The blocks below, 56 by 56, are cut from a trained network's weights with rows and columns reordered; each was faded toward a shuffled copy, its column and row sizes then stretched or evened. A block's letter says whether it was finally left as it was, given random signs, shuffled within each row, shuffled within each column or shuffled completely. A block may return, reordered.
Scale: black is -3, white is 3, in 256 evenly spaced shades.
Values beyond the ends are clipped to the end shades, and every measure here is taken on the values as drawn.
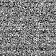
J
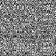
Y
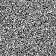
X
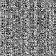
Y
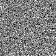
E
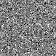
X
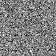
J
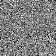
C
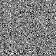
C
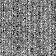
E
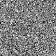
C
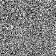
C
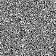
C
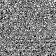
J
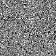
C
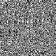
Y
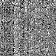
Y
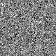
E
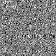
Y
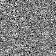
C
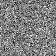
E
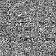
Y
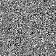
C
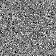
J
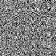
Y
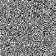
Y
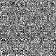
Y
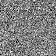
J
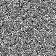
X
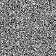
E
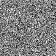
E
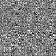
Y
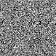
C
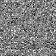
Y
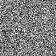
C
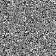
C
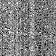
Y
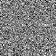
Y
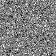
E
